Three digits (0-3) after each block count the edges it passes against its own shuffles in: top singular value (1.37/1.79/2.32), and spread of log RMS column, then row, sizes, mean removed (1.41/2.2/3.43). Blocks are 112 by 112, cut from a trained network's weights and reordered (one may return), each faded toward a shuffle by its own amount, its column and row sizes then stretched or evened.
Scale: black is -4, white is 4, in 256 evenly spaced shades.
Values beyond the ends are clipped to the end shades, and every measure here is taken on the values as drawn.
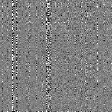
3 3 1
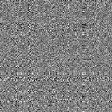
3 2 2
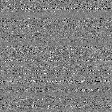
0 0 3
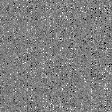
0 2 1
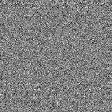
2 0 1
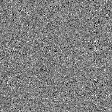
0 1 1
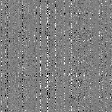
1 3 1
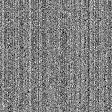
3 1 0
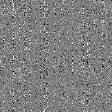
1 3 1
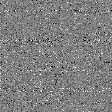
0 1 2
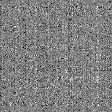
1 1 2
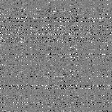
0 2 3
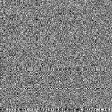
3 1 1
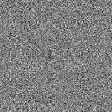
2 1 0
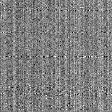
3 0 2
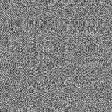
2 0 0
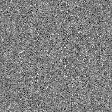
0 1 0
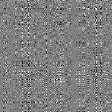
3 3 2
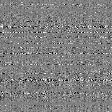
1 0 3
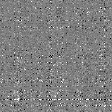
2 2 2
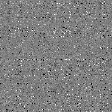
0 1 2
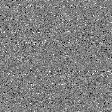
0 0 2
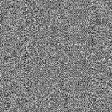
3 1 0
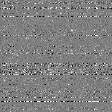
2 1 3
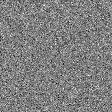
0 0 0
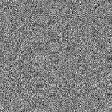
3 1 0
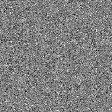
1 1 0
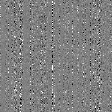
1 3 0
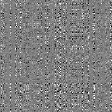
2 3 2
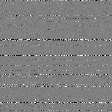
2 0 3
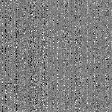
1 3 1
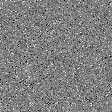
0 0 0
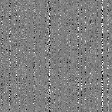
2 3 0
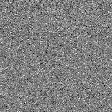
1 0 0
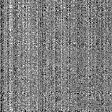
3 2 2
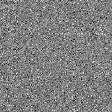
1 1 1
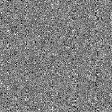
2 2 1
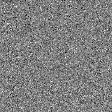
0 1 0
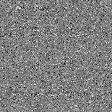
0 0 1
